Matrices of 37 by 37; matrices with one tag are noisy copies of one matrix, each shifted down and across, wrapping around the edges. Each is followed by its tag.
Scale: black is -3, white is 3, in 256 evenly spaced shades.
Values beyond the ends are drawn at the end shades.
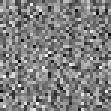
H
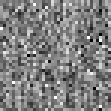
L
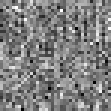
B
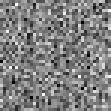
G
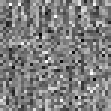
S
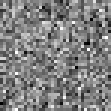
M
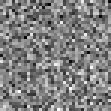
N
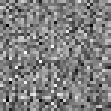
H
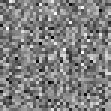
H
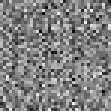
H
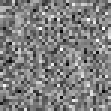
G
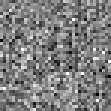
M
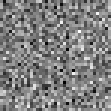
G
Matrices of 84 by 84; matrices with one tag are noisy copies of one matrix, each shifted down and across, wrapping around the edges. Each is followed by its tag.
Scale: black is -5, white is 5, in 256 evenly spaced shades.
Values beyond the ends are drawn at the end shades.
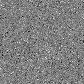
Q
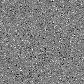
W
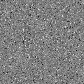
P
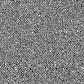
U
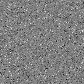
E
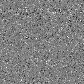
U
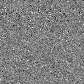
U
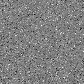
E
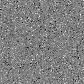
W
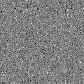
P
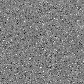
E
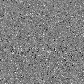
U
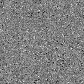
W
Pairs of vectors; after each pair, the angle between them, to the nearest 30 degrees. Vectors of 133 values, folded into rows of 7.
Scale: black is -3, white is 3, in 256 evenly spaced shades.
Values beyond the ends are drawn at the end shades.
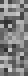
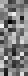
60 degrees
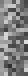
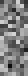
60 degrees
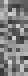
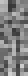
60 degrees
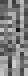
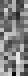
90 degrees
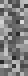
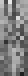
90 degrees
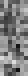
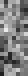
150 degrees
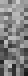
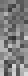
150 degrees
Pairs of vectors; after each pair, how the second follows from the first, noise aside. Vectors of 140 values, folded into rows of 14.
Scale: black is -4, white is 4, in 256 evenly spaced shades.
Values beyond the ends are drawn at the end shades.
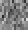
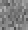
reversed, shrunk.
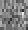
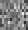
sign-scrambled.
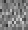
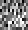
scaled up.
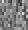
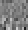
reversed, negated, partly zeroed.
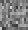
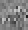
wrapped around, negated, partly zeroed.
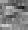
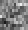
reversed.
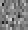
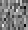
reversed.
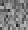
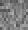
shrunk.
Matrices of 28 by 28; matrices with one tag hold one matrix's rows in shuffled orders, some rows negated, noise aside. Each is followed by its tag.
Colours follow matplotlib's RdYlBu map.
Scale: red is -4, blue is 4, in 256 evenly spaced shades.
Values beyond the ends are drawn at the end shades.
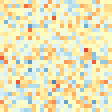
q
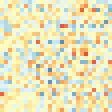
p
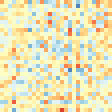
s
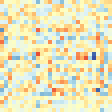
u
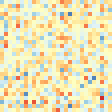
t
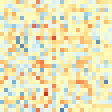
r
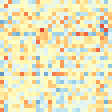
u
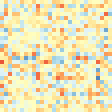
u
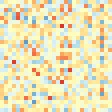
t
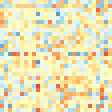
u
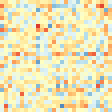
u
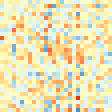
s
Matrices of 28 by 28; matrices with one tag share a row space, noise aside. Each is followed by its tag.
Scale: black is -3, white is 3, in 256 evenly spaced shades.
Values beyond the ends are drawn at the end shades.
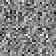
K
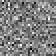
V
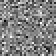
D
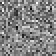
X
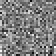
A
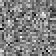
V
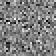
K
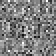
K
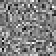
X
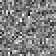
V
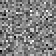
A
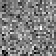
D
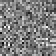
V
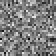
V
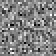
D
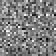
K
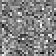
D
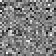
A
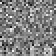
A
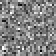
D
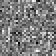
X
